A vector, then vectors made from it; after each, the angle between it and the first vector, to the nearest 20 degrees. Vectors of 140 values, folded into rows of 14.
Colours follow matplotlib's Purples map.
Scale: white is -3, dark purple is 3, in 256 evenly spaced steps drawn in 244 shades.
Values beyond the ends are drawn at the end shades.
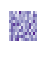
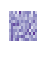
20 degrees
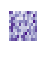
60 degrees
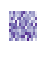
80 degrees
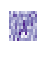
100 degrees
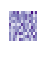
160 degrees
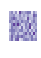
20 degrees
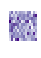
60 degrees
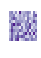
20 degrees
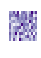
160 degrees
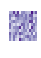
160 degrees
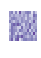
20 degrees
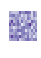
60 degrees
